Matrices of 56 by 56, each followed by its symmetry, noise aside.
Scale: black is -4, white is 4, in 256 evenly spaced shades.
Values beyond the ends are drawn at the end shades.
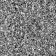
mirrored top to bottom.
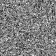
antisymmetric.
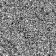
symmetric across the other diagonal.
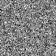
same after a half turn.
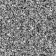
mirrored top to bottom.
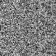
mirrored top to bottom.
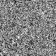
symmetric across the other diagonal.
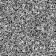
mirrored top to bottom.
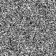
same after a half turn.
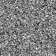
antisymmetric.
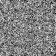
mirrored top to bottom.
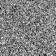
no symmetry.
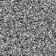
no symmetry.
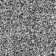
antisymmetric.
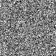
no symmetry.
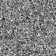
symmetric across the other diagonal.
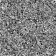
symmetric across the other diagonal.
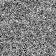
no symmetry.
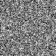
mirrored top to bottom.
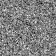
symmetric across the other diagonal.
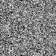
mirrored top to bottom.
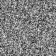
no symmetry.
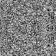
mirrored top to bottom.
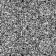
mirrored top to bottom.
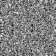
mirrored top to bottom.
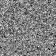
no symmetry.
